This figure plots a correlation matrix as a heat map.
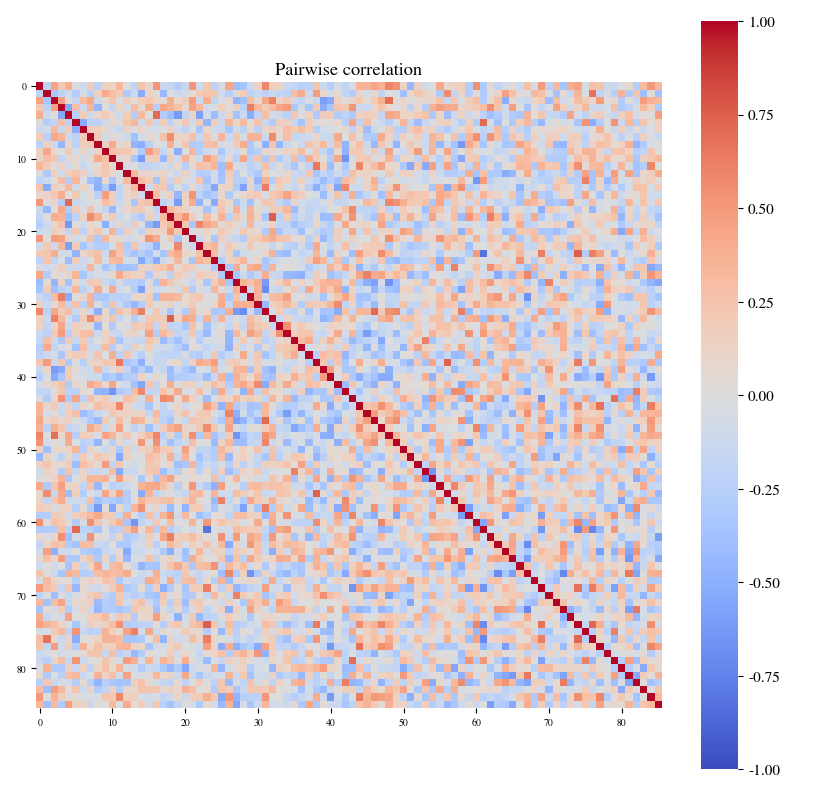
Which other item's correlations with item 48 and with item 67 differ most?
2
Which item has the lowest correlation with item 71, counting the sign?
51
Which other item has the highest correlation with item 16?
4
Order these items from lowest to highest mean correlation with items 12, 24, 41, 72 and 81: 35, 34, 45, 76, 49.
49, 76, 45, 35, 34
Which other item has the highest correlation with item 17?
43
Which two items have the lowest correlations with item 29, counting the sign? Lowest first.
67, 4
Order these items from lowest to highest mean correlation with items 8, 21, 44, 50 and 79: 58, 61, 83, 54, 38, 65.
58, 65, 61, 38, 83, 54
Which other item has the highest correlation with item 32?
18
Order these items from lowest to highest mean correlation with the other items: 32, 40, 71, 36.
40, 36, 71, 32
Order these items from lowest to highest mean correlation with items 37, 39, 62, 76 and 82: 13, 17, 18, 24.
13, 17, 18, 24
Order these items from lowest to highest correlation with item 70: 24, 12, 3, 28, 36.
12, 3, 36, 28, 24
